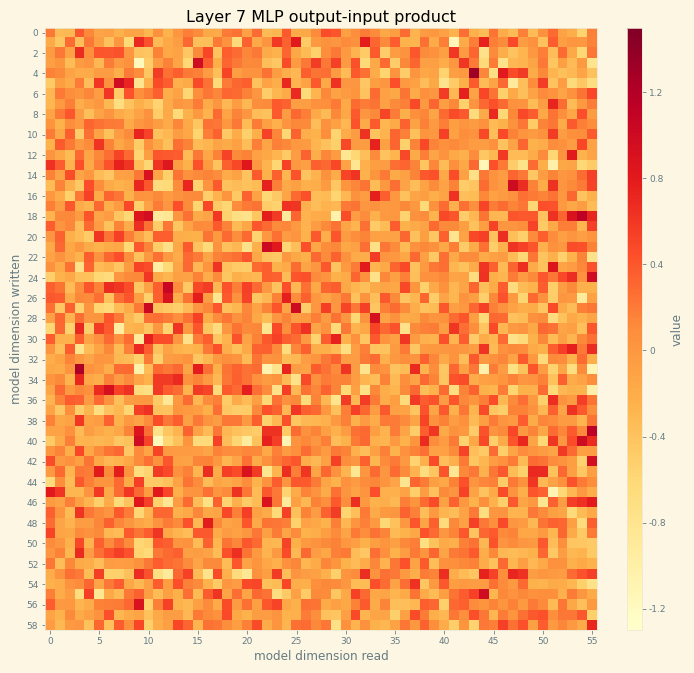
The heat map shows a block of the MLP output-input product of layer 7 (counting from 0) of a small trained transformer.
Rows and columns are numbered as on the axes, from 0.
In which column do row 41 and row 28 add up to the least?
44
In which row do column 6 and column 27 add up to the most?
35
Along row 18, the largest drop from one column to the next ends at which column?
11
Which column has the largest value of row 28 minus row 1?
41
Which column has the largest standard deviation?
9
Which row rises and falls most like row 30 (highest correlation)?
25
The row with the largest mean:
43
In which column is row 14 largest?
10
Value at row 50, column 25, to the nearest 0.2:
-0.2
